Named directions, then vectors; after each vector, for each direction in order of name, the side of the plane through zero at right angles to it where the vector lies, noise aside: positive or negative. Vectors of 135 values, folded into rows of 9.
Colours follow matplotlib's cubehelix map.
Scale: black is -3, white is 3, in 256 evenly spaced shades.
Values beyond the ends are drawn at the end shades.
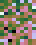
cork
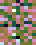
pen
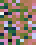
positive, negative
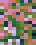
negative, positive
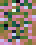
positive, positive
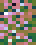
negative, negative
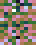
positive, positive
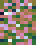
negative, negative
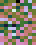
positive, positive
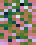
positive, positive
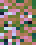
negative, positive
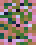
positive, positive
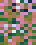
negative, negative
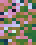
negative, negative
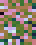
negative, positive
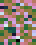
positive, negative
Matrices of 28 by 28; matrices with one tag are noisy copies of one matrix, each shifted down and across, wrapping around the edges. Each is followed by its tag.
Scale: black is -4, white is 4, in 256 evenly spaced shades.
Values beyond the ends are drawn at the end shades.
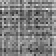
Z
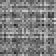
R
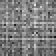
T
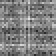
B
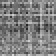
T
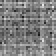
T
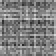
Z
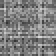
Z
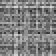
Z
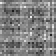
B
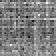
T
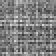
Z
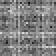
B
